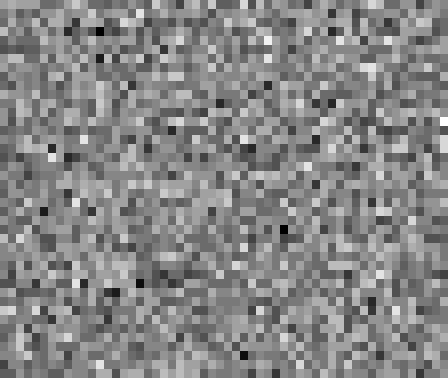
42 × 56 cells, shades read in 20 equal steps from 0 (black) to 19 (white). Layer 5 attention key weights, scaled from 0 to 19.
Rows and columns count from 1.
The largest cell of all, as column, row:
56, 14
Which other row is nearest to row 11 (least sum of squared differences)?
25
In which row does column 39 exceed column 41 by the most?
19
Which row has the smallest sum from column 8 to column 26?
4
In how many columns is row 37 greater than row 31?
26
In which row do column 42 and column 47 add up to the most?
8
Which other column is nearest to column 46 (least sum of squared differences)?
54
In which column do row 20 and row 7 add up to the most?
34
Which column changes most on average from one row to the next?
31
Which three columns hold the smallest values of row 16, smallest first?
40, 17, 30
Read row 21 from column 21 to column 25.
13 12 12 12 10
